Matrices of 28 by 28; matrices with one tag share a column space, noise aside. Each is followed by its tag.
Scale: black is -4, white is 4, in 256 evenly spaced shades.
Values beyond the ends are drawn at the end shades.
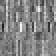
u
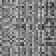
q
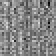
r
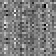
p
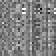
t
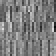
u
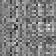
q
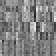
u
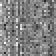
q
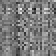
t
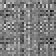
p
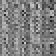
p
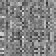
r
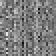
r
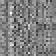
q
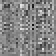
p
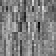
u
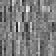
u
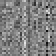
r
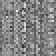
p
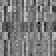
u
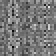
q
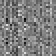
q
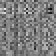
t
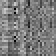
r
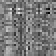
t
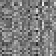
r
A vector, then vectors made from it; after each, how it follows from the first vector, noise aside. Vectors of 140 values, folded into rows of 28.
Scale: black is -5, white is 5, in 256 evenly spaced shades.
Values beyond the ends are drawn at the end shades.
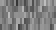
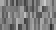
copied.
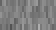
reversed, negated, shrunk.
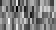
wrapped around, scaled up.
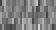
reversed, negated.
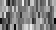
wrapped around, scaled up.
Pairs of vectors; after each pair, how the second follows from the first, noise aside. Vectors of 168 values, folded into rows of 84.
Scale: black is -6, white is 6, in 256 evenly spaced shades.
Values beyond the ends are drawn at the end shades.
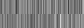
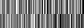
negated, scaled up.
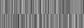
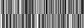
wrapped around, scaled up.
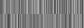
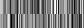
negated, scaled up.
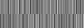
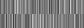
wrapped around, negated.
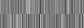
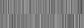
wrapped around, negated, shrunk.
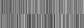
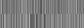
wrapped around, negated, shrunk.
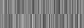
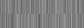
wrapped around, negated, shrunk.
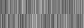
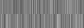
wrapped around, shrunk.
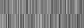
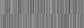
wrapped around, shrunk.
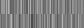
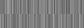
wrapped around, negated, shrunk.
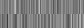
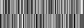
wrapped around, scaled up.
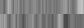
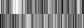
wrapped around, scaled up.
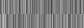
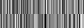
wrapped around, scaled up.
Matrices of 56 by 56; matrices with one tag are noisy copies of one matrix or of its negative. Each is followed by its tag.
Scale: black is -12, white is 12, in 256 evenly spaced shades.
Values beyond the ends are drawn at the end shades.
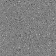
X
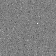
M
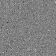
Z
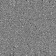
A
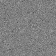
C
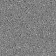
X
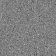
M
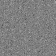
Z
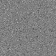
C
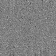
A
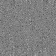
A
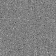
M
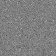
X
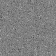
M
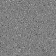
X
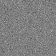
C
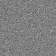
C
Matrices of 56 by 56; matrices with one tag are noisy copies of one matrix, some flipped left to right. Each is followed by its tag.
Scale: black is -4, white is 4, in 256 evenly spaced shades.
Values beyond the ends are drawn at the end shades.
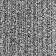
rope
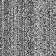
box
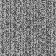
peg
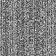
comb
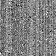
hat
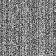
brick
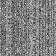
hat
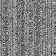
comb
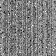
rope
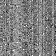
box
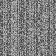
brick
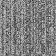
peg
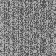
rope
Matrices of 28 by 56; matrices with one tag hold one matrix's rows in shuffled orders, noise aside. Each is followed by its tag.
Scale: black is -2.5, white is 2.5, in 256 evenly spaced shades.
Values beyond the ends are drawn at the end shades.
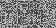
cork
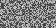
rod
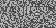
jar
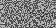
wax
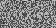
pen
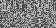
pen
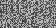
pen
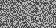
pen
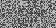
cork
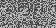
cork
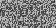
cork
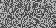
wax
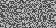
rod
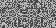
cork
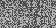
cork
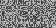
cork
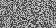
pen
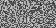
jar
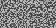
jar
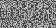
pen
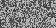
rod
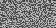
rod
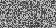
cork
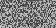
cork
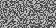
jar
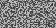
jar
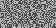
wax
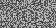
pen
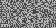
pen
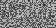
rod
